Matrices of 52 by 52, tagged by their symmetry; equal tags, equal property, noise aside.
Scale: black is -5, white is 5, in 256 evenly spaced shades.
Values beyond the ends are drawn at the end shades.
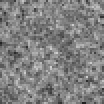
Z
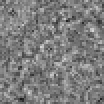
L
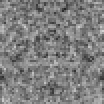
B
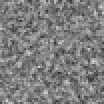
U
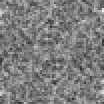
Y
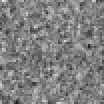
U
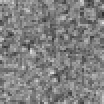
Z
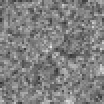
L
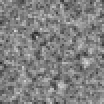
L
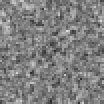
L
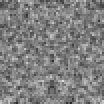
B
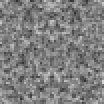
B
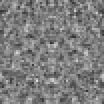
B
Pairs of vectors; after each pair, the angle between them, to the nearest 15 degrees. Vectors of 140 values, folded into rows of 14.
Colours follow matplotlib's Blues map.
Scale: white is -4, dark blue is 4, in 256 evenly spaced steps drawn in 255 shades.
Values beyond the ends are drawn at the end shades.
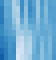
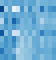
60 degrees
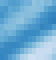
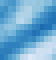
15 degrees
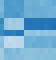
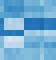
15 degrees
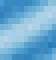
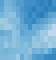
105 degrees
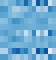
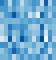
75 degrees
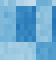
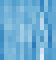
105 degrees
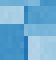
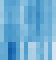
60 degrees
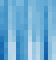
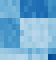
90 degrees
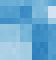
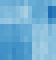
165 degrees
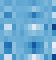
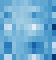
30 degrees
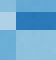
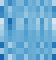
105 degrees
